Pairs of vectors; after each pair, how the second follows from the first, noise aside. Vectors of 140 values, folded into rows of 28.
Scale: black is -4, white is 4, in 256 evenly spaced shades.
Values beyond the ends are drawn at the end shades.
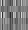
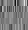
wrapped around, negated, partly zeroed.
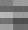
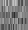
wrapped around, negated, partly zeroed.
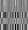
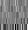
partly zeroed.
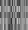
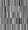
wrapped around, negated, partly zeroed.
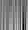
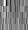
reversed, negated, partly zeroed.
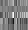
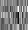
wrapped around.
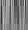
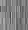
wrapped around, negated, shrunk.
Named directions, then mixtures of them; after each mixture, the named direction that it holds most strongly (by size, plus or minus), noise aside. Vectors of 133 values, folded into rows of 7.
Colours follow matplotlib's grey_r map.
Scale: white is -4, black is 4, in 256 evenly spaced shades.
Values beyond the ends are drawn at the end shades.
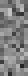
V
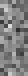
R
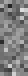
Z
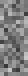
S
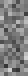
S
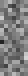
S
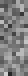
R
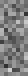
S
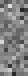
Z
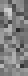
V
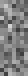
R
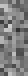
R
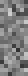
V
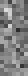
R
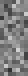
S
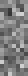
V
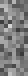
R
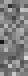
Z
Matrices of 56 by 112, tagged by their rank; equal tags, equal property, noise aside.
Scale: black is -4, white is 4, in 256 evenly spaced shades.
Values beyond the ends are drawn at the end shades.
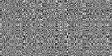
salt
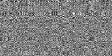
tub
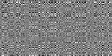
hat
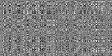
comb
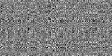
tub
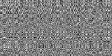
tub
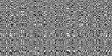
comb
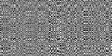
comb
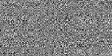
tub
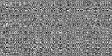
salt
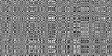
hat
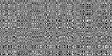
comb
